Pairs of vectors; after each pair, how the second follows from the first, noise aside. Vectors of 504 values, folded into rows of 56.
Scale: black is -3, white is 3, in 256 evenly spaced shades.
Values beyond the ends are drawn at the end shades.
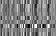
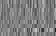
wrapped around, negated, shrunk.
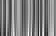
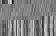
reversed, negated, partly zeroed.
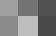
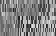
sign-scrambled.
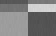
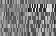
sign-scrambled.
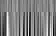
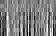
copied.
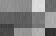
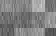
shrunk.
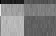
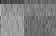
shrunk.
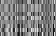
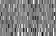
negated, partly zeroed.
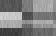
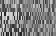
sign-scrambled.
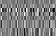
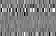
negated, partly zeroed.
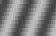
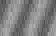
shrunk.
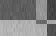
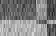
copied.
